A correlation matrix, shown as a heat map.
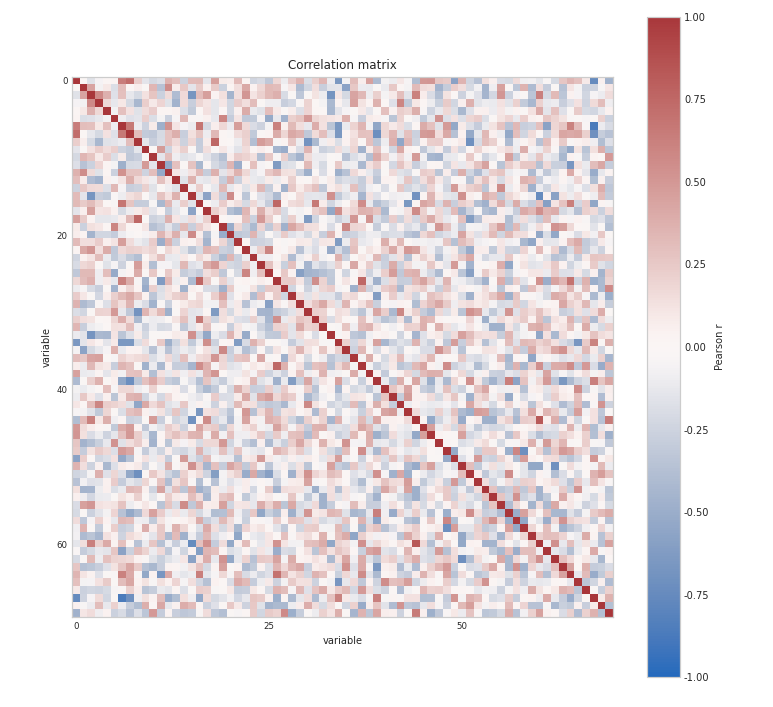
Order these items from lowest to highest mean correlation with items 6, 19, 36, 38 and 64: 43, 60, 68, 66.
43, 68, 66, 60
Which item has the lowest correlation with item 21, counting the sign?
34
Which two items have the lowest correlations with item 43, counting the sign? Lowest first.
16, 51
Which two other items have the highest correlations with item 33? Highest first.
15, 50
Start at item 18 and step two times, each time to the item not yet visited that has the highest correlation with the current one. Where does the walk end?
24
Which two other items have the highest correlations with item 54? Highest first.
57, 63
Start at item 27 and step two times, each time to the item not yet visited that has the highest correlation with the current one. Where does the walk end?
44
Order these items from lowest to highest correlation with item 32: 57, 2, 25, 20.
25, 20, 57, 2
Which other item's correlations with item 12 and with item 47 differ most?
1
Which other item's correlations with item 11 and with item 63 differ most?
64
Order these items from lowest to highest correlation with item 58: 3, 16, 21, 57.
57, 21, 3, 16
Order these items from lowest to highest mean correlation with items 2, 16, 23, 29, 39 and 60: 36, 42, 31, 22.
22, 36, 42, 31
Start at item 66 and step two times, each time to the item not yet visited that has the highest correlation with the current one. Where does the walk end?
26
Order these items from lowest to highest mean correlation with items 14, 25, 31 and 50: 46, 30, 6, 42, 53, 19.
53, 30, 19, 42, 6, 46
